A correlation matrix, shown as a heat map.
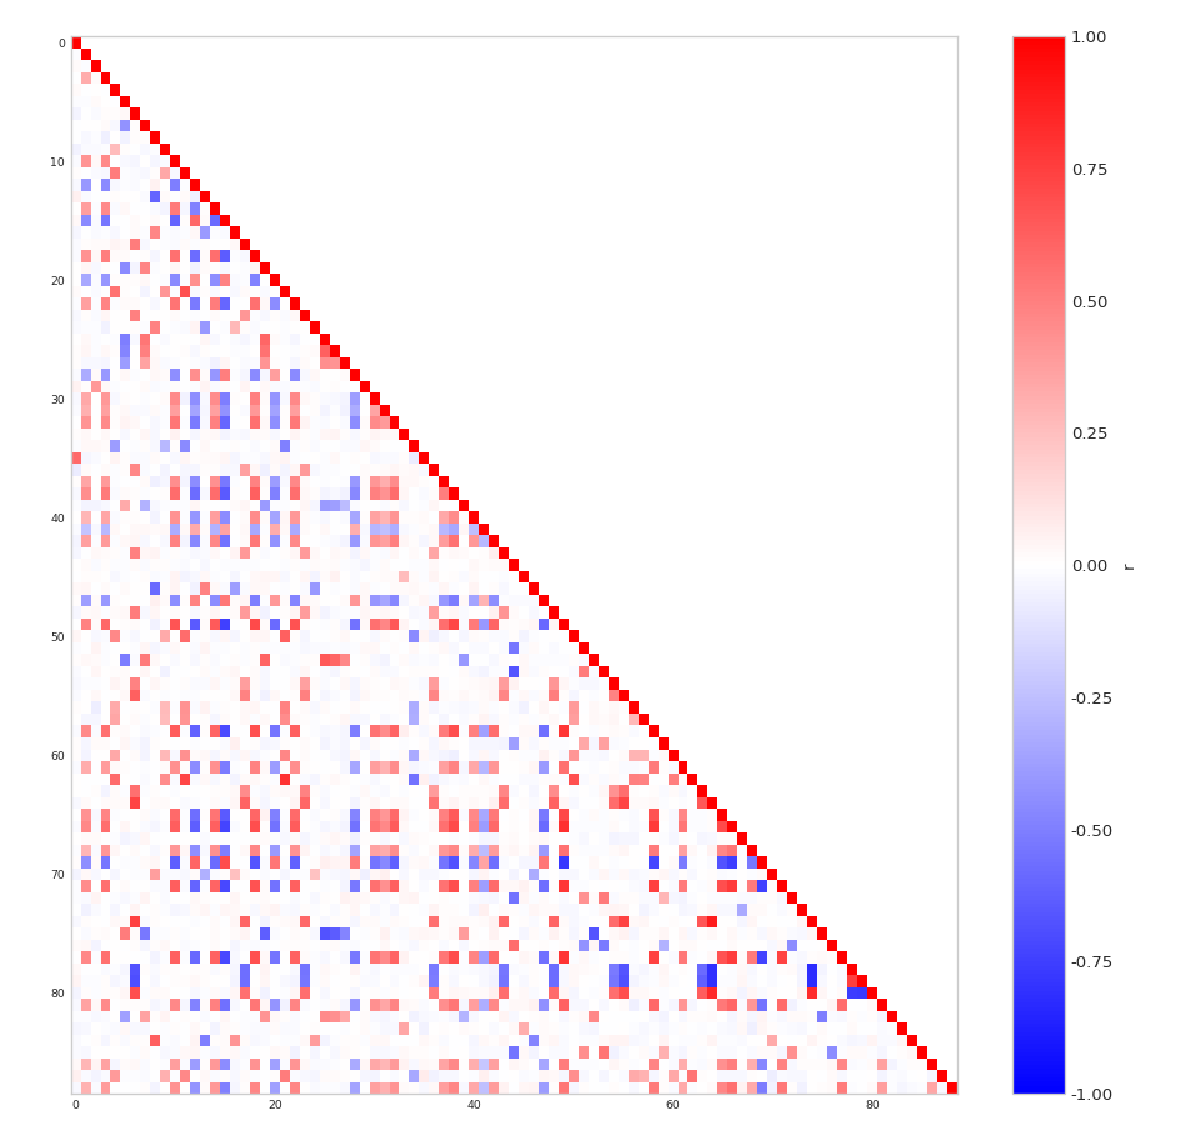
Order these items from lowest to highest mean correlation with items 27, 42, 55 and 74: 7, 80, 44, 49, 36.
44, 7, 49, 36, 80
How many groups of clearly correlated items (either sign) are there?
10
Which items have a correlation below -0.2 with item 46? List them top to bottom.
8, 16, 24, 70, 84
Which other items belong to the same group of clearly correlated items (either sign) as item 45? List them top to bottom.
33, 83
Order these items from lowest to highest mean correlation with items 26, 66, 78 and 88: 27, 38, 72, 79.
72, 27, 79, 38
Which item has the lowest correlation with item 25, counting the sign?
75
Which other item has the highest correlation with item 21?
62
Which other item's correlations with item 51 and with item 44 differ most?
53
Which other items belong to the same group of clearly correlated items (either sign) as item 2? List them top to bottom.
29
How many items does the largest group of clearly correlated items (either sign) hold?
31
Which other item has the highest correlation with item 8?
84
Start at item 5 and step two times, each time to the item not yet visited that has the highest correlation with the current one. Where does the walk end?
39
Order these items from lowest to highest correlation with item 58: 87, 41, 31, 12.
12, 41, 87, 31
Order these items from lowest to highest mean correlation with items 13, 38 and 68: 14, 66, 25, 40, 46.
25, 46, 40, 14, 66
